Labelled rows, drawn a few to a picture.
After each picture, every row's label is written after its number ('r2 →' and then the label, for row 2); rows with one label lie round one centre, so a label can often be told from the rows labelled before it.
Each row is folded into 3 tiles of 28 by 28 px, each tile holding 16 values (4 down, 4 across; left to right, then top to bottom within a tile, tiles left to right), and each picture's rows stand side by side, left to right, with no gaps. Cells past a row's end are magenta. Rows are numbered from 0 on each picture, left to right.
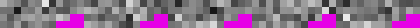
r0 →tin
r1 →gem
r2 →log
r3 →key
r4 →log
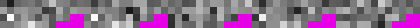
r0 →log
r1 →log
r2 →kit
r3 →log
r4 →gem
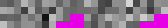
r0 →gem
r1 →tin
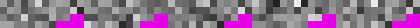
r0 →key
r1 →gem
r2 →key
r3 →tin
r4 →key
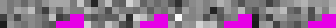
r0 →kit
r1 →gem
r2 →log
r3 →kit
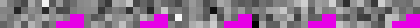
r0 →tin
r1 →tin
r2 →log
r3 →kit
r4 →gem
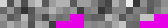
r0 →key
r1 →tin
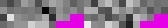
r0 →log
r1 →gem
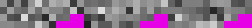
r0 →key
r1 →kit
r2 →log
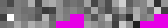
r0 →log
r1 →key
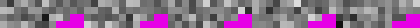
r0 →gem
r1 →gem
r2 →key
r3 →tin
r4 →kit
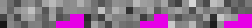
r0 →kit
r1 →kit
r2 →gem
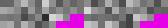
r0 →gem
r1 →gem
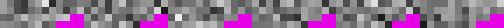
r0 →tin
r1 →key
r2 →log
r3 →key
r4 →key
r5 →kit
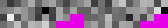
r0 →log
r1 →key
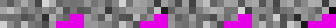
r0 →gem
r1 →key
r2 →key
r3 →key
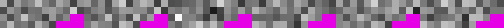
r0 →key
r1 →key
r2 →log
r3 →gem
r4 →key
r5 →gem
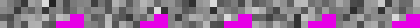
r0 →tin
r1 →key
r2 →tin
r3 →gem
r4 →tin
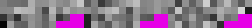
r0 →kit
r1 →kit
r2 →key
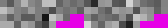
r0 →gem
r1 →gem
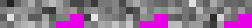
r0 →log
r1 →log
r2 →gem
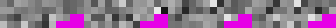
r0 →gem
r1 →key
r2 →tin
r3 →tin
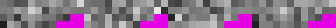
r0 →kit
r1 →key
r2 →log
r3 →kit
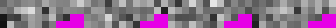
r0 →kit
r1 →key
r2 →gem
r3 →kit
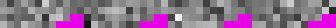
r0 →gem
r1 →kit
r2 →log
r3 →key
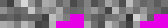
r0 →gem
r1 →gem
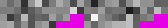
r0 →key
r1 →log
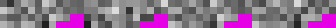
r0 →gem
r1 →kit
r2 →gem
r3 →gem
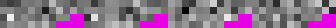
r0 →log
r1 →log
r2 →tin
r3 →key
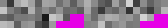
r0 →gem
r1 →tin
